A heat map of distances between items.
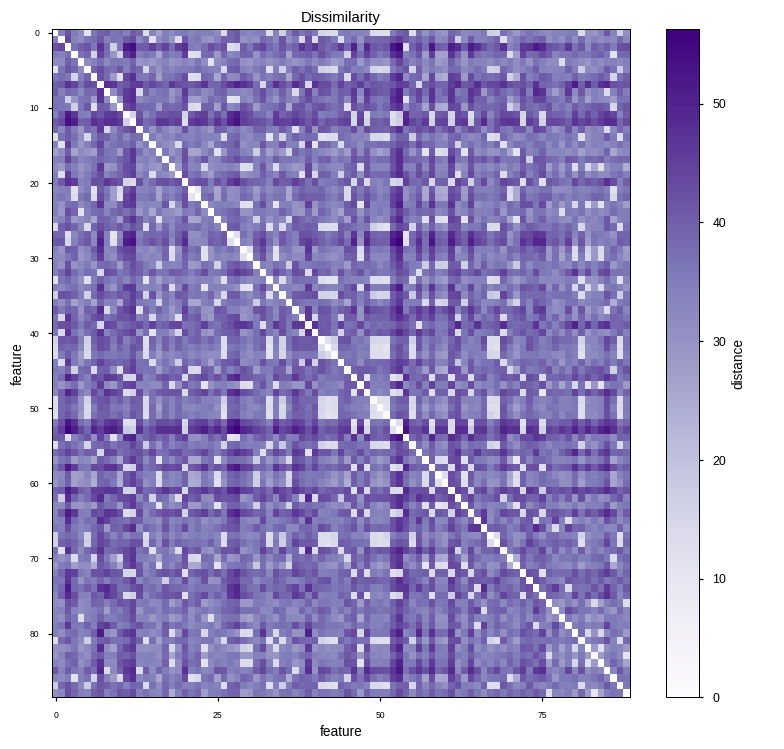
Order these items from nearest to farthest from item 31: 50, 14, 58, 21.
21, 50, 14, 58
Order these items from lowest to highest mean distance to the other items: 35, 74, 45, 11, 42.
42, 35, 45, 11, 74
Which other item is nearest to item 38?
19
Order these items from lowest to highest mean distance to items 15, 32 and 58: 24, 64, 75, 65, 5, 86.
75, 64, 24, 5, 86, 65
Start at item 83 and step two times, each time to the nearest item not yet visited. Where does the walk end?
76
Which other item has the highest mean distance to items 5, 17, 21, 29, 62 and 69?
53
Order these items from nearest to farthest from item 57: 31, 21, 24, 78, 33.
31, 21, 33, 78, 24
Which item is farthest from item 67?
7
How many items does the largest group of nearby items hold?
17
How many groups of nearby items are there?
14
